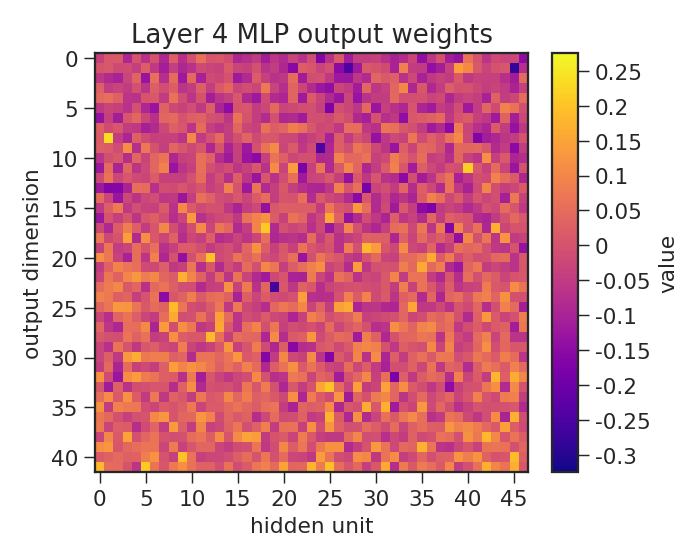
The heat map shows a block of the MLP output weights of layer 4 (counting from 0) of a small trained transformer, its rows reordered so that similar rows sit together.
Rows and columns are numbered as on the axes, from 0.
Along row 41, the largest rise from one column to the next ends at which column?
5
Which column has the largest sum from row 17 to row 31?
3
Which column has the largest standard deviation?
45
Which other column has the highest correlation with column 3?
41
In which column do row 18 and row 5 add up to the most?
44
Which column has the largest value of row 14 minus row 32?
11
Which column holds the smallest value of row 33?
38
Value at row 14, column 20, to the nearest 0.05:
0
